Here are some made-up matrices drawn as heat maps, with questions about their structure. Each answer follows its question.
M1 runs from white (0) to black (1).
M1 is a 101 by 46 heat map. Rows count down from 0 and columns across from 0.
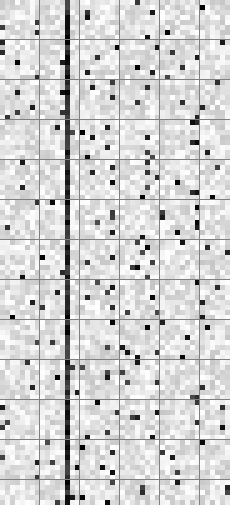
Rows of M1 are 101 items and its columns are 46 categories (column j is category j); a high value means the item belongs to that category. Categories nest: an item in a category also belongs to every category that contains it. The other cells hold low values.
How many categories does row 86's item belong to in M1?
2
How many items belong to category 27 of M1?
8
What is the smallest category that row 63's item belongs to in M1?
2
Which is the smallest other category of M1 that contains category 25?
31
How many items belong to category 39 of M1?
12
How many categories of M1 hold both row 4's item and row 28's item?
1
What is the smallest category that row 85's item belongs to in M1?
44
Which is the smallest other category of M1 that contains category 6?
40
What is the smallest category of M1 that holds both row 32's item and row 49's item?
29
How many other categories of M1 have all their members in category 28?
2
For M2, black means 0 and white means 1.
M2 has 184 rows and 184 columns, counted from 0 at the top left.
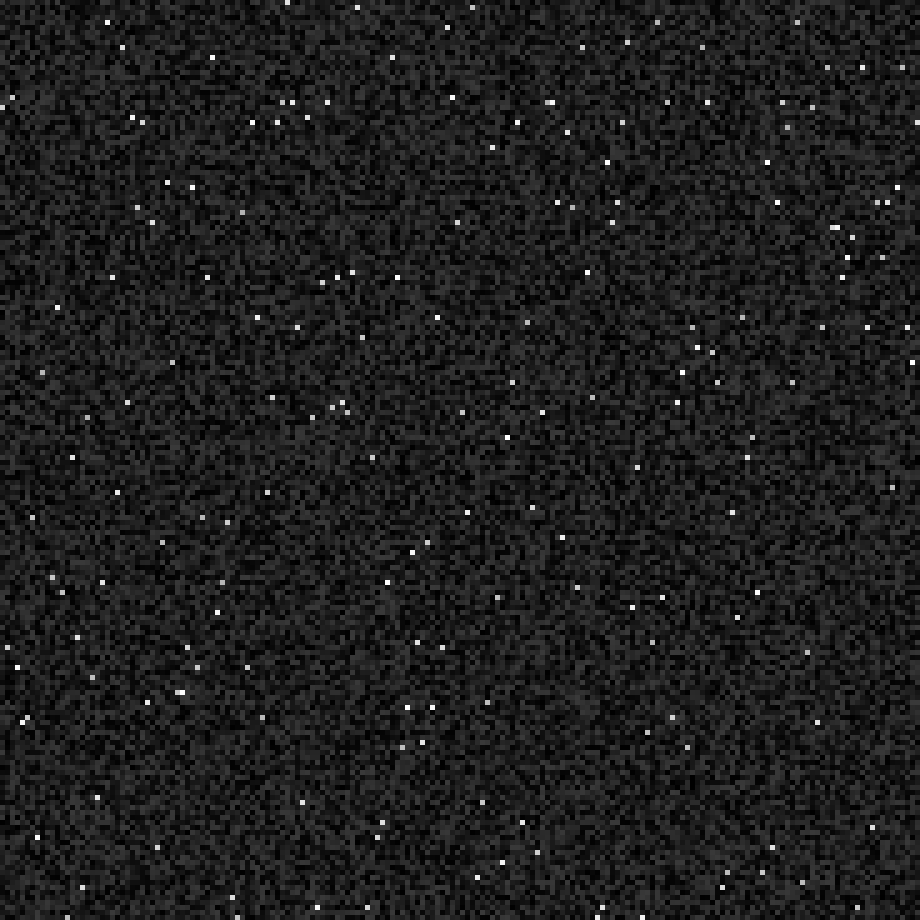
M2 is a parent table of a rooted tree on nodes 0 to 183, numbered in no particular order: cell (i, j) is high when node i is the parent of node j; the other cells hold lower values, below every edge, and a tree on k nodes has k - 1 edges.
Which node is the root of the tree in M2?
9
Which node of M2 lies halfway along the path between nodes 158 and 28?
20
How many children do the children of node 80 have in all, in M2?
2
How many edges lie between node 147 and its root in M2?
5
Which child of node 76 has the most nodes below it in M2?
102
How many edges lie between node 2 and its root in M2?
9
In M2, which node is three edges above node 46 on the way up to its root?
129
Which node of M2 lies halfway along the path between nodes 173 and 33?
138
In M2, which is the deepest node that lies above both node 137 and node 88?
116
